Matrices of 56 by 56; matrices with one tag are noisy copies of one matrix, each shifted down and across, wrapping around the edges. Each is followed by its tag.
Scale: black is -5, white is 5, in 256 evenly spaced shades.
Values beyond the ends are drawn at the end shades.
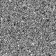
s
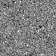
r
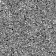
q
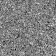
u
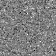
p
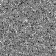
u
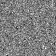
q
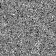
u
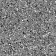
s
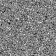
u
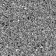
r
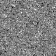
u
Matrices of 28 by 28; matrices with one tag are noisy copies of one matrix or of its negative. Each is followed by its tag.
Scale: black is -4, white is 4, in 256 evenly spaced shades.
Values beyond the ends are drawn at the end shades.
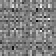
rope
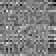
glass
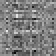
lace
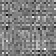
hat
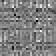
rope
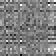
glass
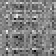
lace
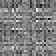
rope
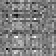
lace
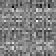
rope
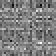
rope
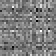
rope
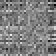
glass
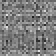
hat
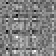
lace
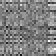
glass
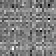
rope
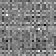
hat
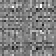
rope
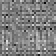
hat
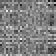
glass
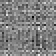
hat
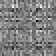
rope
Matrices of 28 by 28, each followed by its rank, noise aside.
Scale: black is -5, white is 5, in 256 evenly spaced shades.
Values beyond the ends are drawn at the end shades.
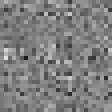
four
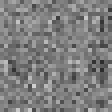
five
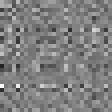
two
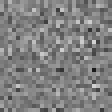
six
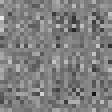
four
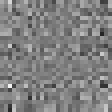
three
